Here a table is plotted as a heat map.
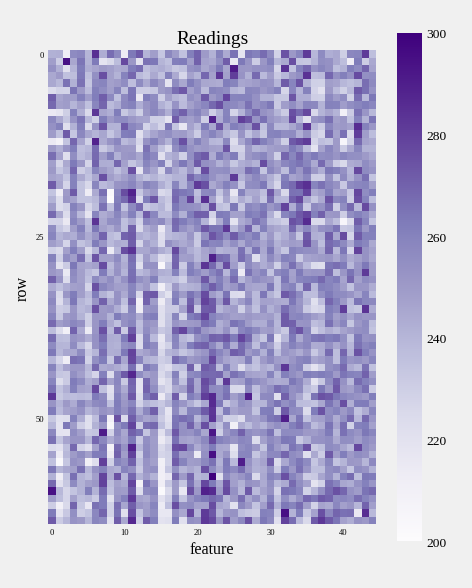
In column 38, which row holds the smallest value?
12
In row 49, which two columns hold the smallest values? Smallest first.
16, 35
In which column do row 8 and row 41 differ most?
40
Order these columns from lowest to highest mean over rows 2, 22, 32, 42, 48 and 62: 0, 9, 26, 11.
0, 26, 9, 11
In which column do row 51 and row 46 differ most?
6
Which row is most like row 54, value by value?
19
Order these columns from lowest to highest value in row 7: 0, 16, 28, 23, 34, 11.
16, 34, 28, 11, 0, 23
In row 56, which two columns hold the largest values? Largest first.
26, 7
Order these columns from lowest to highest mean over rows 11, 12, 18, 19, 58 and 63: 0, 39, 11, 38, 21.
0, 39, 38, 21, 11
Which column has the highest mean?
11
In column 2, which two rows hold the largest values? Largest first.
1, 11
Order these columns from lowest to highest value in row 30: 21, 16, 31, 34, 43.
16, 21, 31, 34, 43
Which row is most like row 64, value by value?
47
